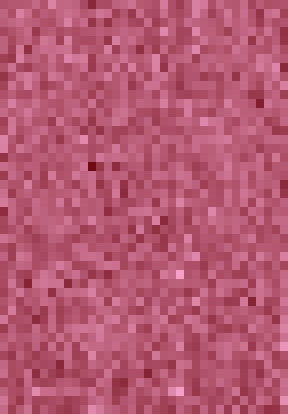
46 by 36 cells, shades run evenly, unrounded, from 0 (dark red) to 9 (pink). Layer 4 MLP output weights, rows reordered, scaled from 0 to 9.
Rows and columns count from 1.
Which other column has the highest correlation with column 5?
10
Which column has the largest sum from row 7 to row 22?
29
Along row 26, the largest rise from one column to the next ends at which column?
18
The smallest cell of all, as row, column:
19, 12
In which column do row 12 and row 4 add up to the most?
21
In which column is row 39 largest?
36
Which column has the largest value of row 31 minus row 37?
23
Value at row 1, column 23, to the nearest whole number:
3
